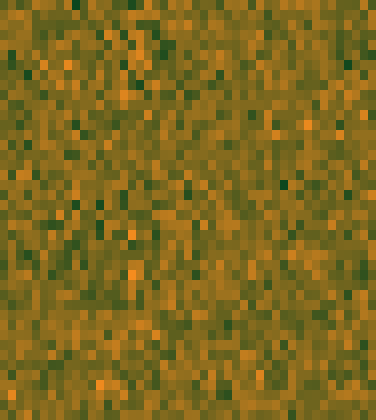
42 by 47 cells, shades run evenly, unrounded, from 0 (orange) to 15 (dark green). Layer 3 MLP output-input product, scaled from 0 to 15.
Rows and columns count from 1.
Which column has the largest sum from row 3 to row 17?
2
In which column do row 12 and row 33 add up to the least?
19
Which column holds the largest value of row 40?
29
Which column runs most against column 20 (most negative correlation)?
14
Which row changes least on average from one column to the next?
16
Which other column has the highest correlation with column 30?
42
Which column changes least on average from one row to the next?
31
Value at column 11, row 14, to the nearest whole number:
12
